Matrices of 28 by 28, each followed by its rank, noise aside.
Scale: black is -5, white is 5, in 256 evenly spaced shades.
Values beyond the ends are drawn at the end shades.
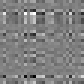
one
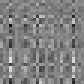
one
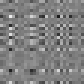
one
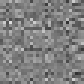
three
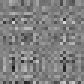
three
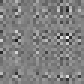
two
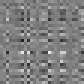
one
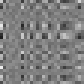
one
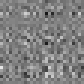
three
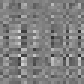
one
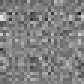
three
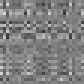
two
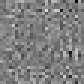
four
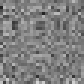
four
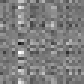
two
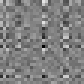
one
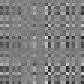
one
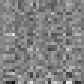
three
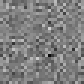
four
